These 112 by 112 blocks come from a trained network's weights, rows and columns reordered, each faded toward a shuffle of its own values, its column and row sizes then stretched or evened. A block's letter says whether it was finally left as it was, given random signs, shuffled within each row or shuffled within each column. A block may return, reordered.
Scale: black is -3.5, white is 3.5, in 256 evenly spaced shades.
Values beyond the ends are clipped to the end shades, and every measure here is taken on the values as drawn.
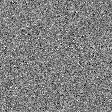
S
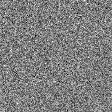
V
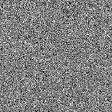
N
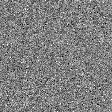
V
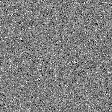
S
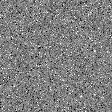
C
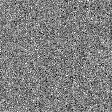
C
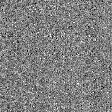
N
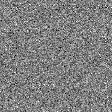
N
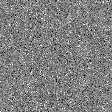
C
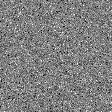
S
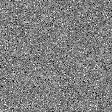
C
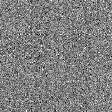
N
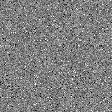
N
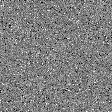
S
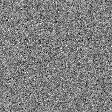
S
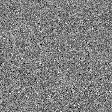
V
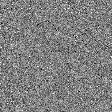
V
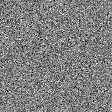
S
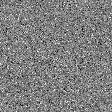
S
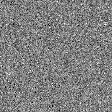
V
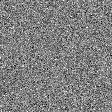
S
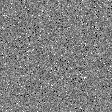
C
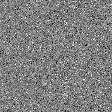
C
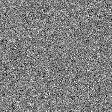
V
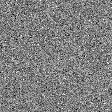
S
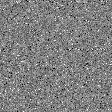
S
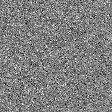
C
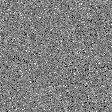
C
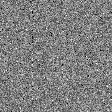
C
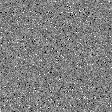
S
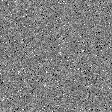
S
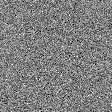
S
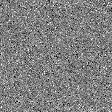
N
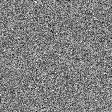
C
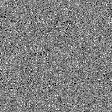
N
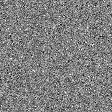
S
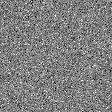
C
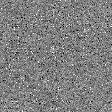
N
